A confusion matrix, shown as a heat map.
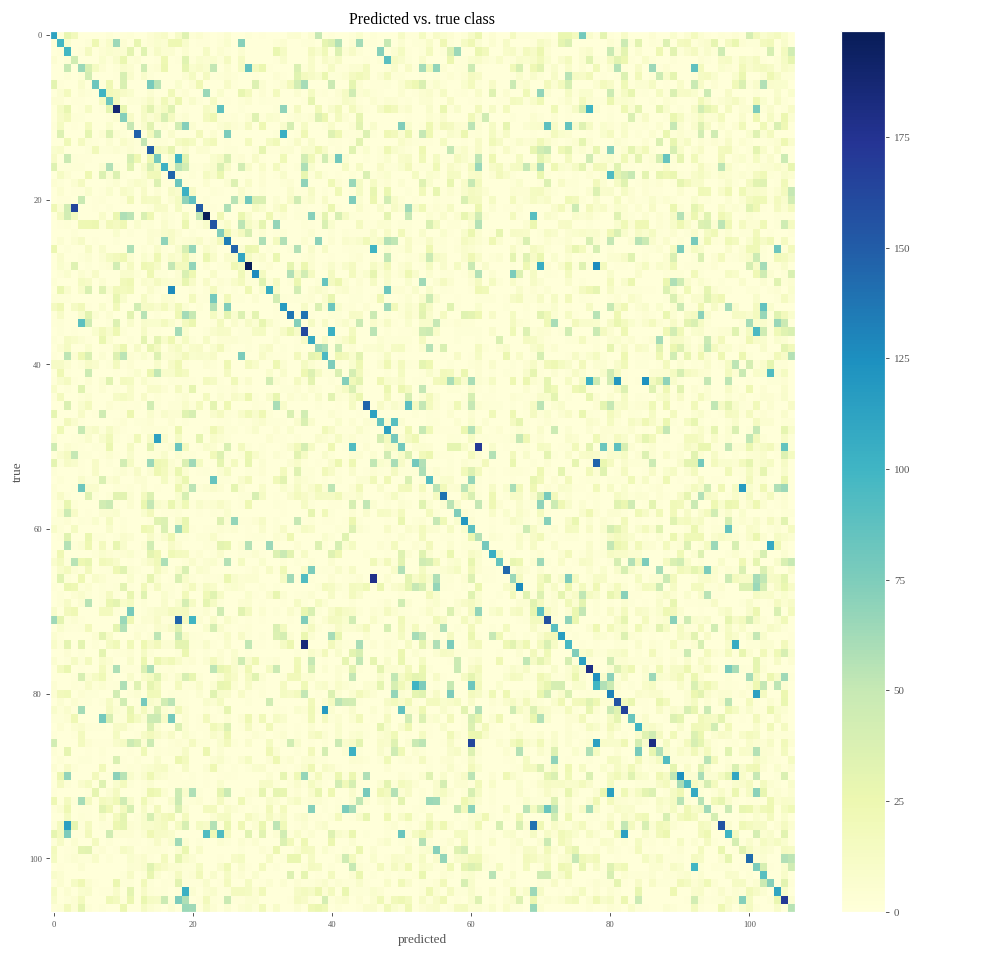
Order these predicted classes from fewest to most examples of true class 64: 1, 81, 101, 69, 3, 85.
69, 1, 101, 81, 3, 85
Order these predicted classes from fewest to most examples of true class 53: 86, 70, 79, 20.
20, 86, 70, 79
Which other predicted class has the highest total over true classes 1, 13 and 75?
44
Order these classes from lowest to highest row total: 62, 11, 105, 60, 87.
60, 87, 62, 11, 105
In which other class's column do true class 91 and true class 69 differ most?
90
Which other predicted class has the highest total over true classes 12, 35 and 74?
36
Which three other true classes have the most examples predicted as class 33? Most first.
12, 9, 25
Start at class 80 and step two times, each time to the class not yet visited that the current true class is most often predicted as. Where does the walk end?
92
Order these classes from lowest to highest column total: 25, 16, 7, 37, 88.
7, 16, 88, 37, 25
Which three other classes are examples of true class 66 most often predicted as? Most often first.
46, 36, 74
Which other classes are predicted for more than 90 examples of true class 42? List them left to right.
77, 81, 85
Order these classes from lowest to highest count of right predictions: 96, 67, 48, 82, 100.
48, 67, 100, 96, 82
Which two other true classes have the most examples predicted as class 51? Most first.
45, 21
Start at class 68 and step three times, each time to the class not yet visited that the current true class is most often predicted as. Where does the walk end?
27
